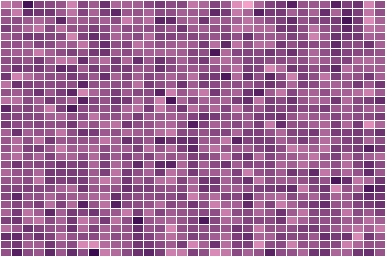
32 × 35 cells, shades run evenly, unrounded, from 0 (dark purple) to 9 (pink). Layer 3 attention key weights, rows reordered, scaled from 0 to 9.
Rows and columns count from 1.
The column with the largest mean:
16
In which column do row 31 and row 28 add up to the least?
13
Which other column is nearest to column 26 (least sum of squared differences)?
19
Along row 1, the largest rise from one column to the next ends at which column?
34
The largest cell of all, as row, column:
1, 23
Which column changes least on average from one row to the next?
14
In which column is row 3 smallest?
32
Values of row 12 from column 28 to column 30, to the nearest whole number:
5 5 4
